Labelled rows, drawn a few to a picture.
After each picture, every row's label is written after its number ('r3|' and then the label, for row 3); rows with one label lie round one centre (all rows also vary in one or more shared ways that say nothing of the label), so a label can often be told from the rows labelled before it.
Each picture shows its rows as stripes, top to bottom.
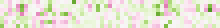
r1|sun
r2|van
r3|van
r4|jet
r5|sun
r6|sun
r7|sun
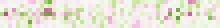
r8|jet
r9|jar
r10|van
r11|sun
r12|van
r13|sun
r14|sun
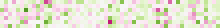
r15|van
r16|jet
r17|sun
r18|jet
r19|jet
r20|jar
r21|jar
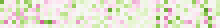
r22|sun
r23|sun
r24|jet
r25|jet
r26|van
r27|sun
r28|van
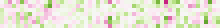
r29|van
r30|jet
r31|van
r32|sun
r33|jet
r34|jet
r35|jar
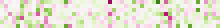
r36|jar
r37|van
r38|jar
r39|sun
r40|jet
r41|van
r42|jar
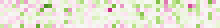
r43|van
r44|jet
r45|jar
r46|van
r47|van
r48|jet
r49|jar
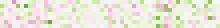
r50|van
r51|sun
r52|sun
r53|sun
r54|van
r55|jet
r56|jet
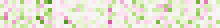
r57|jar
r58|van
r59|sun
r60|jar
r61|van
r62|jar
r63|sun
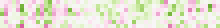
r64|jet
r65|van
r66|van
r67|sun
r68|jet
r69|jar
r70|jet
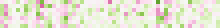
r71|jar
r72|sun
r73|sun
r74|van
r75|jet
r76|jet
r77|sun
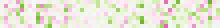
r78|van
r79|van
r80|jet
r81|jar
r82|van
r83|van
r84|jet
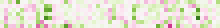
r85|jar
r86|jet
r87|jar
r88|jar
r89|jar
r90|van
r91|jet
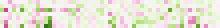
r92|sun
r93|van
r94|sun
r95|sun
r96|jet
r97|jet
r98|jar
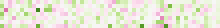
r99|sun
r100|sun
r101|jar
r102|sun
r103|van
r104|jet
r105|van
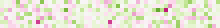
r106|jar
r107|jet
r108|jet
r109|sun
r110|van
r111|sun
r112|van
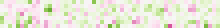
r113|sun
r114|jet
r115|jet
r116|jet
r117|sun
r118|sun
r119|jet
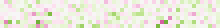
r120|jar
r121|sun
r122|van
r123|jet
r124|jet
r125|jar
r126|van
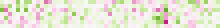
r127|sun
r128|jar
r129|sun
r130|sun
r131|jet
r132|jet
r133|jet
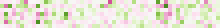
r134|jar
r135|jar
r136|van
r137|jet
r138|jet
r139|jar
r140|van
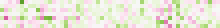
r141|van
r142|van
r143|van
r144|van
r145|sun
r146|jet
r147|jet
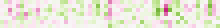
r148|van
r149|van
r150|sun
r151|van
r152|jar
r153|van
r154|jet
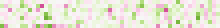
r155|van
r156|van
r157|sun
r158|jar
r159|jar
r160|van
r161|sun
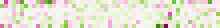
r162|van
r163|sun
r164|van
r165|jet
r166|sun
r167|jar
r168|jet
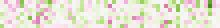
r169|van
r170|van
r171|van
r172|van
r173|sun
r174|sun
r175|van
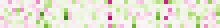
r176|sun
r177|jet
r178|jet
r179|jar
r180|jar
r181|jar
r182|jar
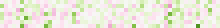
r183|van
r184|van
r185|van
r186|sun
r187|sun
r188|sun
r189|jar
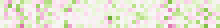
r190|sun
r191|jar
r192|jet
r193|van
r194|jet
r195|jar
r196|jet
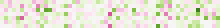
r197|sun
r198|jet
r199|jar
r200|jar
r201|jet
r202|jar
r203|jar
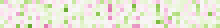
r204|sun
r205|jar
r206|jar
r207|van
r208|sun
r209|jet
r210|sun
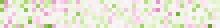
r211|sun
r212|jar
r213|sun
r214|van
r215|sun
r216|sun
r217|van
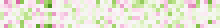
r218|van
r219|jet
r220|sun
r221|sun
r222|sun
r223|van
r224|jar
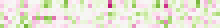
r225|jar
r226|jar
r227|jet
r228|jet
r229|sun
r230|sun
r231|sun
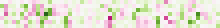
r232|jet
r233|sun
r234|jet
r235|jar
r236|jar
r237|jar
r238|jar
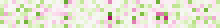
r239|jar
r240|van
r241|sun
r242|van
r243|jar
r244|sun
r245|jar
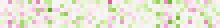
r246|sun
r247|jet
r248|jet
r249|jet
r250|van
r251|sun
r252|van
